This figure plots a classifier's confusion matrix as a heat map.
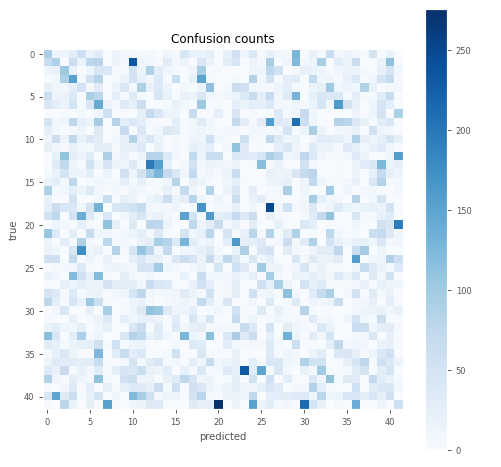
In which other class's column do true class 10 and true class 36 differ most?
30
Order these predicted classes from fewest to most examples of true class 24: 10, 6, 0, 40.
6, 10, 0, 40
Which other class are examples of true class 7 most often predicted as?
41
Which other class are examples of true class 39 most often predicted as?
31
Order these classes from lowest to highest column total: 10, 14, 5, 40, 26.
14, 5, 40, 10, 26
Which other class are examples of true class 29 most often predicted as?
5
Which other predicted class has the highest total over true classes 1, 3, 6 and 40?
10
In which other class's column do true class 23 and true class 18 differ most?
26
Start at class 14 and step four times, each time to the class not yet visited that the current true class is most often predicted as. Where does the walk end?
20
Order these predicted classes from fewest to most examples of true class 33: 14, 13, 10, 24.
14, 13, 24, 10
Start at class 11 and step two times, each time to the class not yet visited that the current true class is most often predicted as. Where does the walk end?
16
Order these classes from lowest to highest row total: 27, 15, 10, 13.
15, 27, 10, 13
